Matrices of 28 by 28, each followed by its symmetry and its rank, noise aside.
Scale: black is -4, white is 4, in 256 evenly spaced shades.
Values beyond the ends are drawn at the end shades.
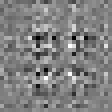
no symmetry, rank three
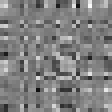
no symmetry, rank two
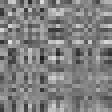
antisymmetric, rank two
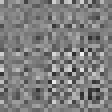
symmetric, rank two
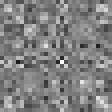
symmetric, rank three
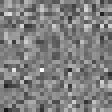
no symmetry, rank four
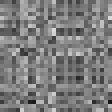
no symmetry, rank three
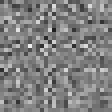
no symmetry, rank four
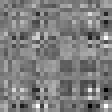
symmetric, rank two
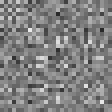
symmetric, rank four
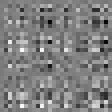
antisymmetric, rank two
